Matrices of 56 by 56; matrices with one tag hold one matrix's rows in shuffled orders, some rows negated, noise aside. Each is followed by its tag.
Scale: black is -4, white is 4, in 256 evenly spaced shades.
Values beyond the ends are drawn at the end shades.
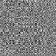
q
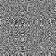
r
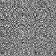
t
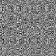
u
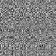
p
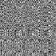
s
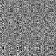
u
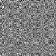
u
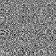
t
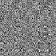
s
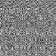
p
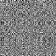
t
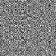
r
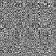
s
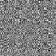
s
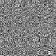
s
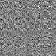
s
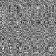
u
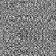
q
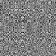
r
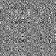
r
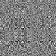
r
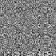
s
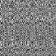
p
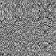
s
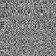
t
